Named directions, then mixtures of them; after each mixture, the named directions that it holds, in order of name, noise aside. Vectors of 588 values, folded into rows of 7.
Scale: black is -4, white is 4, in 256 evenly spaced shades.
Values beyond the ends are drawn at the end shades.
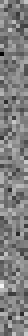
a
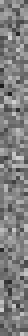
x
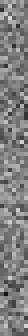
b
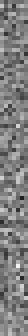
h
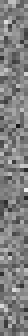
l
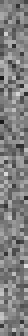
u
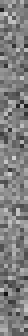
b.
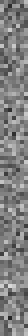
a, b.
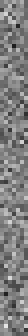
b.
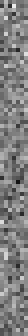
b, h.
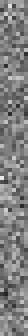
b, h.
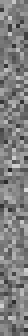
b, l, x.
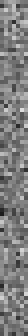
a, h, l.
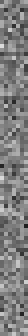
a, h, x.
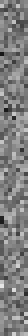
a, h, x.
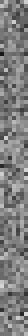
a.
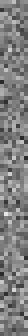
a, b, l.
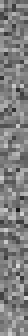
h.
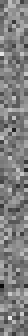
a, l.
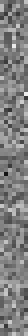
a, b, u.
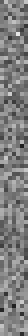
a, b, x.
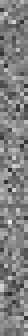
a, b, x.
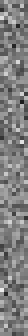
b, u.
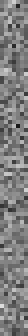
b, l, u.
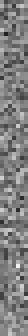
h.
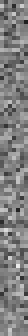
h.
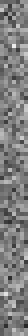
b.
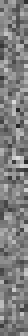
l, u, x.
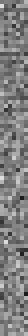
a, h.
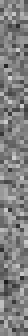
b, h, x.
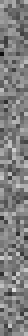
a, l.
